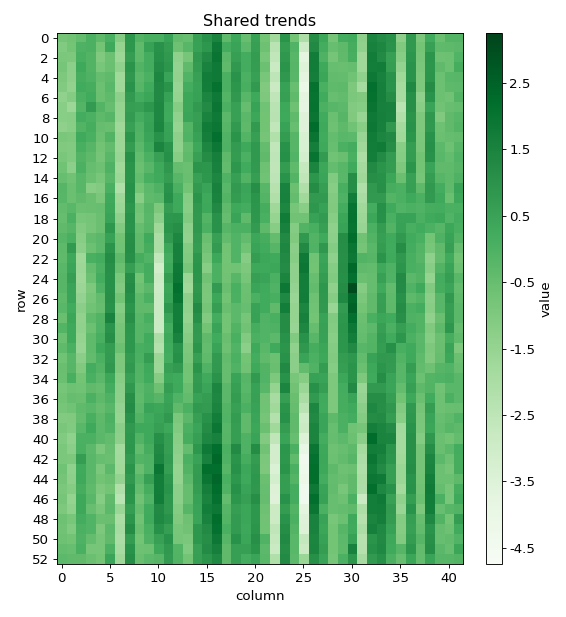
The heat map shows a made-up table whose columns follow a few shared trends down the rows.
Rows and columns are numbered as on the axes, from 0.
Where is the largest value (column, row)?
30, 25
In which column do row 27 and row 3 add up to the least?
22
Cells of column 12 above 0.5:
16
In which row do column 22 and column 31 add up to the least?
46
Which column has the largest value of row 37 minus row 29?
10
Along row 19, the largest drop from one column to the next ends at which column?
31
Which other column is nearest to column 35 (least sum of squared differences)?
1
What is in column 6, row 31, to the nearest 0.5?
-0.5
